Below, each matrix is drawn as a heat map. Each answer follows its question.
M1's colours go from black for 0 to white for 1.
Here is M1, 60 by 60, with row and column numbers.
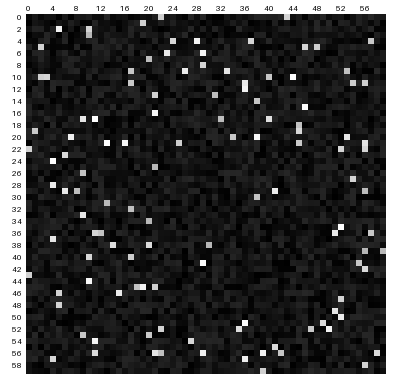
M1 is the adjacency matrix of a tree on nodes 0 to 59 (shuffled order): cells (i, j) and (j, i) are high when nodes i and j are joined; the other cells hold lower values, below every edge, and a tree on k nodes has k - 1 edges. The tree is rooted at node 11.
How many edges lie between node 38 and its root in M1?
5
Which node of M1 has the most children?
56
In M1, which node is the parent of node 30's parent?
20
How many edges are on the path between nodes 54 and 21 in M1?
3
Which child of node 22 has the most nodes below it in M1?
52
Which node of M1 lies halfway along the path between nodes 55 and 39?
29
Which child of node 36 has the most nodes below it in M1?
57
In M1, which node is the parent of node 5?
2
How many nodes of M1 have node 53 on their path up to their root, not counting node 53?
6
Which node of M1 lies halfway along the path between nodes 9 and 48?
10
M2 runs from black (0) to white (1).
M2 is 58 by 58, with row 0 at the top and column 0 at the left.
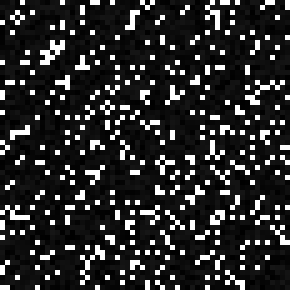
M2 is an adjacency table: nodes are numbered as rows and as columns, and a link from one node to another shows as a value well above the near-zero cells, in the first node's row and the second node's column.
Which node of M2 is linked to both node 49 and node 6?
node 14
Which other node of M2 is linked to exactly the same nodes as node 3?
node 46
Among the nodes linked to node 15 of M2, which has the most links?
node 13
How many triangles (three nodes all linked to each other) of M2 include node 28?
6
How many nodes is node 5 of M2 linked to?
5
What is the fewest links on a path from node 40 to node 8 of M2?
2
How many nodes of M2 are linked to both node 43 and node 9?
3
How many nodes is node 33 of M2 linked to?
7
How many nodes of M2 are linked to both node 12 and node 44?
2
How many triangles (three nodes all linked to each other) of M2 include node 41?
7
